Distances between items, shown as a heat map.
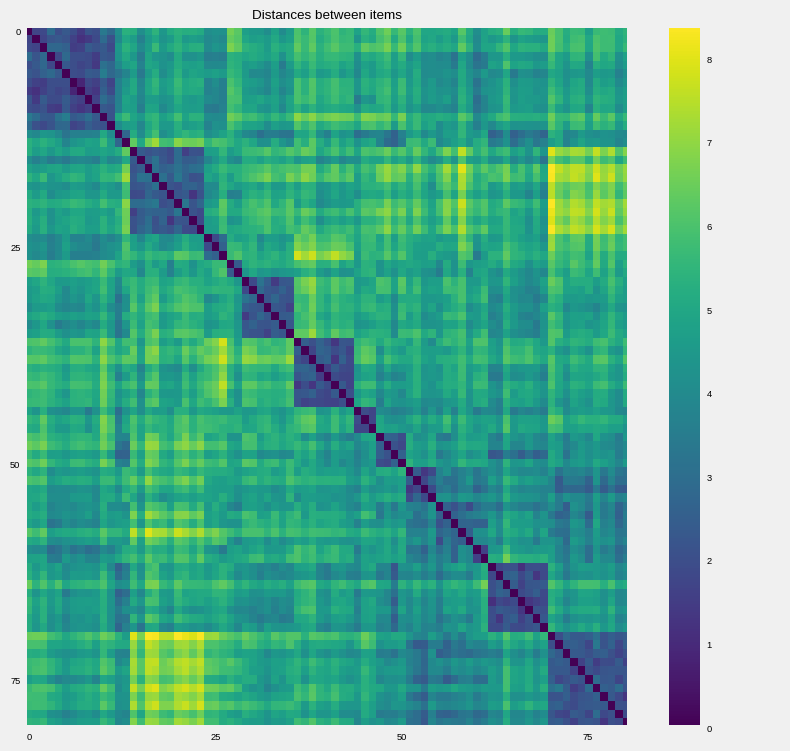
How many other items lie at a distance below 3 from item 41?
7
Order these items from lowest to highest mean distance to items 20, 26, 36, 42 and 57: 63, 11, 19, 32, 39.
39, 19, 63, 11, 32
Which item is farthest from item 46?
10
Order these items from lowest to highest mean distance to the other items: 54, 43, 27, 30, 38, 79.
79, 54, 43, 30, 27, 38
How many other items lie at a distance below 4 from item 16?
9
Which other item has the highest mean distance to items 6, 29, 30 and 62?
38
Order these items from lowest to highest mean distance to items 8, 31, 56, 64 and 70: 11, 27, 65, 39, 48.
65, 11, 48, 39, 27
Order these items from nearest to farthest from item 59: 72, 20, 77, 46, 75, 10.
72, 75, 77, 46, 10, 20
